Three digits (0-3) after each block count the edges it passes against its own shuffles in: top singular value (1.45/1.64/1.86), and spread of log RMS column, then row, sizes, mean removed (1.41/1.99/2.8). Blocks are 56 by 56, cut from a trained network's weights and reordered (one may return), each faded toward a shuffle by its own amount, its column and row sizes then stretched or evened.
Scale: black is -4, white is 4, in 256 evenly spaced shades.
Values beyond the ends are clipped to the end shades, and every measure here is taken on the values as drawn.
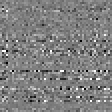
2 1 3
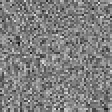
1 0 0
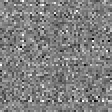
0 1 2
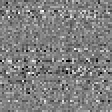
0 0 3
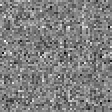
0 0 2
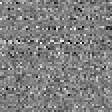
0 0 3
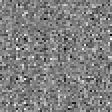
0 1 2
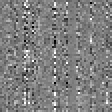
3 3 0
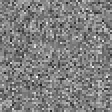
1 0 0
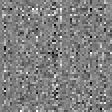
0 3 1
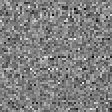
0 0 2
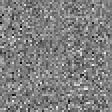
0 2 1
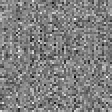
1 2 0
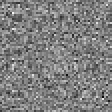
2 1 0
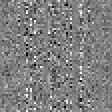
0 3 0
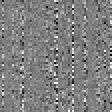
3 3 0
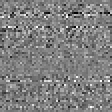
1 0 3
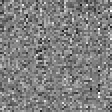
1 2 0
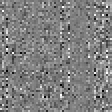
2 3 1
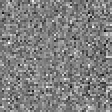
0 1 1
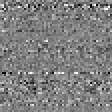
2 0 3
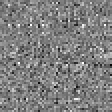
1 1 2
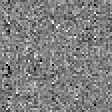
0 2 0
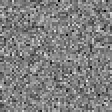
0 0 0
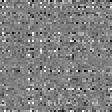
0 2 3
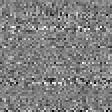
2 0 3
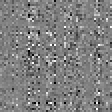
1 3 2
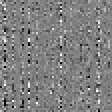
1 3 1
